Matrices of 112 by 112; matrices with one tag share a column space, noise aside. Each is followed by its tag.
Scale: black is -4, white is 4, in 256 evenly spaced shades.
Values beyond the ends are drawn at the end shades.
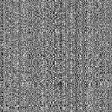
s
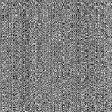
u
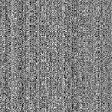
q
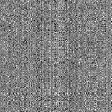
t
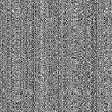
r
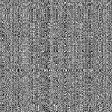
u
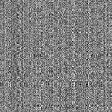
s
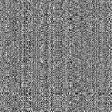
t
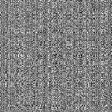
s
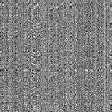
u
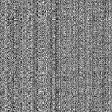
r
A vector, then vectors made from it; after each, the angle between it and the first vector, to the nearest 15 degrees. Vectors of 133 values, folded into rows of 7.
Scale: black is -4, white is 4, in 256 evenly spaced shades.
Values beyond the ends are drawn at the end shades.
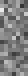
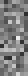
90 degrees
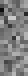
150 degrees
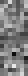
75 degrees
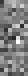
105 degrees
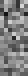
120 degrees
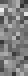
30 degrees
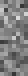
30 degrees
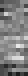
105 degrees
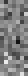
60 degrees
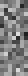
45 degrees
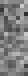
135 degrees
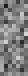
105 degrees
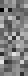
135 degrees
